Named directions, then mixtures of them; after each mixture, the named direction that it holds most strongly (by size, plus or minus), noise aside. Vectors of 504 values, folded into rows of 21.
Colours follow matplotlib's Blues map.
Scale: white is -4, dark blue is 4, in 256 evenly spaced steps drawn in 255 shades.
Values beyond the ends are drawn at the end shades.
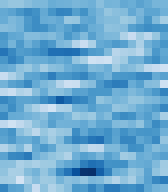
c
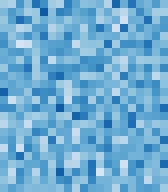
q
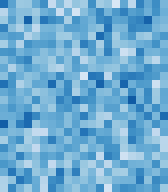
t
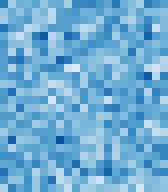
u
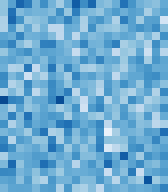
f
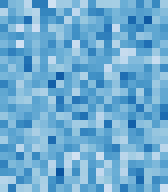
t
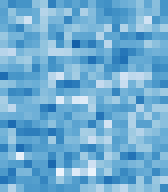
c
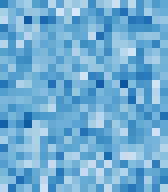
t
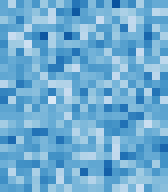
u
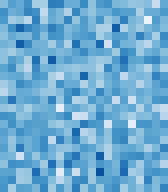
q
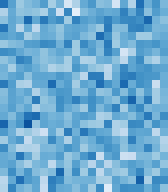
t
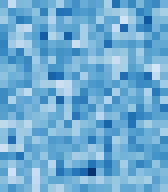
q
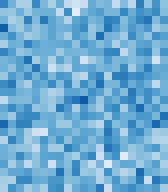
t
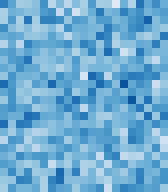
t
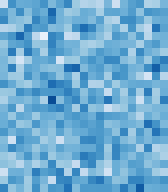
u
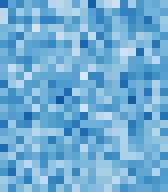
t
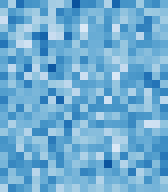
u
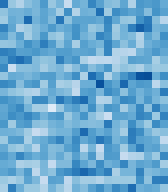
t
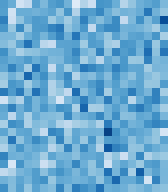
f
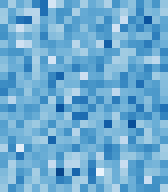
q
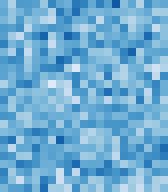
u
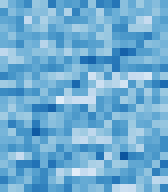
c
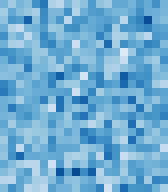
t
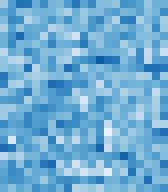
f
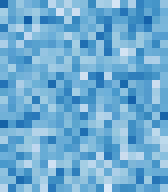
t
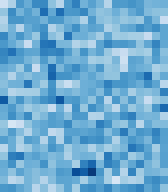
c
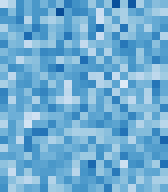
t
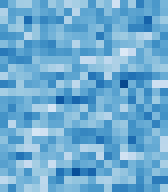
t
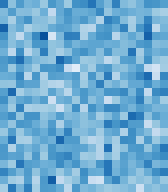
u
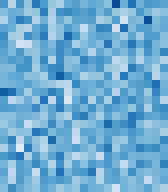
q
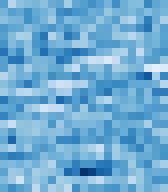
c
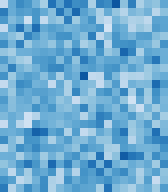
t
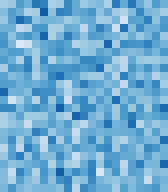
q
